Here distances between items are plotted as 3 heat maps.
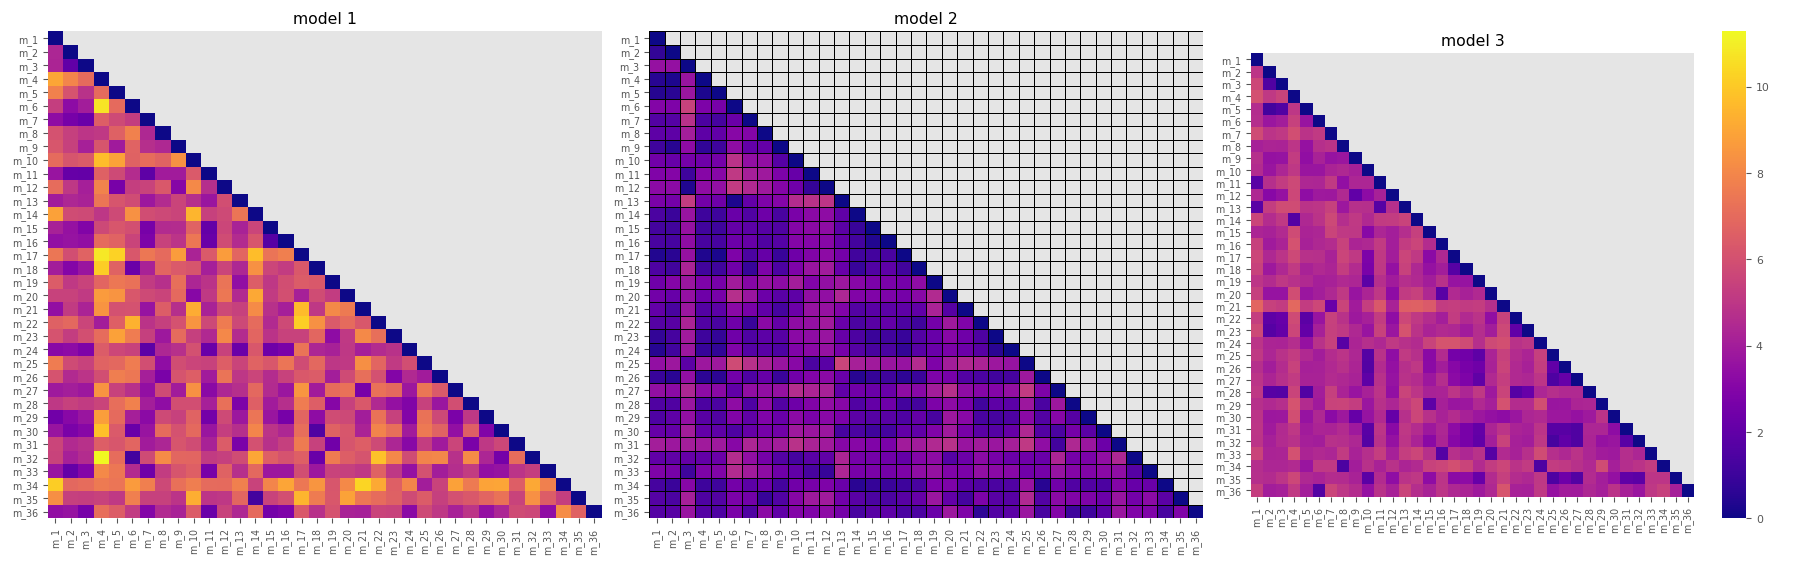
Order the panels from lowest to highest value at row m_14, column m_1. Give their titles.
model 2, model 3, model 1
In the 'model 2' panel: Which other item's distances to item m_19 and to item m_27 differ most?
m_31
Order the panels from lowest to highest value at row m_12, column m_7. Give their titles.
model 3, model 2, model 1
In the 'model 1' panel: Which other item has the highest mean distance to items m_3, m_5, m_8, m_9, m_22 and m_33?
m_17
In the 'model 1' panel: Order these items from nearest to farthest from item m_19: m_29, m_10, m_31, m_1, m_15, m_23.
m_31, m_23, m_10, m_15, m_29, m_1
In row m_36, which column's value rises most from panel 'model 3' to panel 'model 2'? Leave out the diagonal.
m_6
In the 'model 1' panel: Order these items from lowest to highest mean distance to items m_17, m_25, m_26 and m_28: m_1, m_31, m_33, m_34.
m_31, m_33, m_34, m_1
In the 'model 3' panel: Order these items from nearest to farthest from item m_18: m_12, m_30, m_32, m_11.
m_32, m_12, m_30, m_11
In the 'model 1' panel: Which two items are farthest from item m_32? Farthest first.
m_4, m_22
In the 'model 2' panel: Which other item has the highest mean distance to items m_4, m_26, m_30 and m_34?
m_25
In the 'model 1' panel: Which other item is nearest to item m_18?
m_30
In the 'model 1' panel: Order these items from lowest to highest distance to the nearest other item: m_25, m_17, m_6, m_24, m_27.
m_6, m_24, m_27, m_25, m_17
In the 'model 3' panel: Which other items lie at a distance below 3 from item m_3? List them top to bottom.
m_2, m_5, m_22, m_23, m_28
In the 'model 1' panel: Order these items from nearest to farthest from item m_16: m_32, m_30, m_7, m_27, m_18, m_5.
m_7, m_27, m_30, m_18, m_32, m_5
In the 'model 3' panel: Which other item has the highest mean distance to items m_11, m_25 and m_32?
m_21
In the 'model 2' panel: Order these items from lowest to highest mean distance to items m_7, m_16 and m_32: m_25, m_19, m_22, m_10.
m_22, m_10, m_19, m_25
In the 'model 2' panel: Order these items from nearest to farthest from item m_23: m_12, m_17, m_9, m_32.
m_17, m_9, m_32, m_12
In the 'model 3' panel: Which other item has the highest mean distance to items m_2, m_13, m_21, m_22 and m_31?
m_4
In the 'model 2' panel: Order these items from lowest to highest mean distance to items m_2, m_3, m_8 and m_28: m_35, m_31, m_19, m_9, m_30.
m_9, m_35, m_30, m_19, m_31
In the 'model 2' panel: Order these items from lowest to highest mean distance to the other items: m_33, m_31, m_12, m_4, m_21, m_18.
m_4, m_18, m_21, m_33, m_12, m_31
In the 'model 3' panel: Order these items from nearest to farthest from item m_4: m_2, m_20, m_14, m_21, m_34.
m_14, m_34, m_2, m_20, m_21
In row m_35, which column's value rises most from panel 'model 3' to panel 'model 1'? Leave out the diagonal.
m_10
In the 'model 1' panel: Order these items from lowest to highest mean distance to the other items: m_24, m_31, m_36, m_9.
m_24, m_36, m_31, m_9
